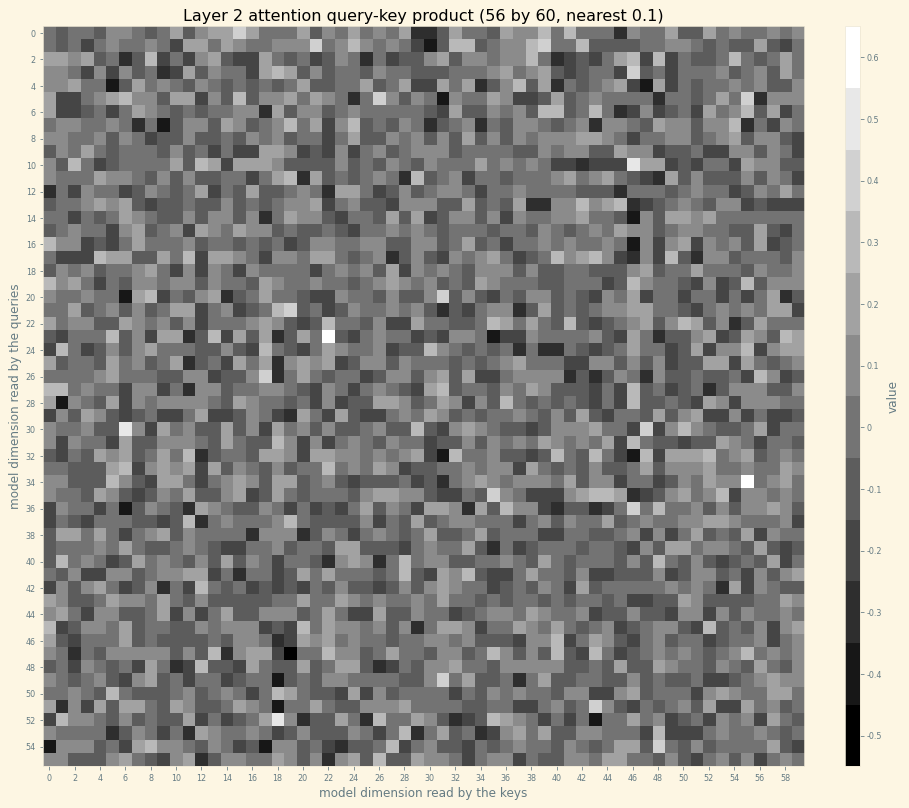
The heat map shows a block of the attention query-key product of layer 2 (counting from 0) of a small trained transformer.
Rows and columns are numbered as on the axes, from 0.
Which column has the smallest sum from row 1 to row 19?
22
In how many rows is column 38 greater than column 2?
28
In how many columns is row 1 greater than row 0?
22
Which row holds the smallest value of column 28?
11
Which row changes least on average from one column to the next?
43
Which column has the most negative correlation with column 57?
33
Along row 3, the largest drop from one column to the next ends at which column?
47
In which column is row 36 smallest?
6
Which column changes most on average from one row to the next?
46
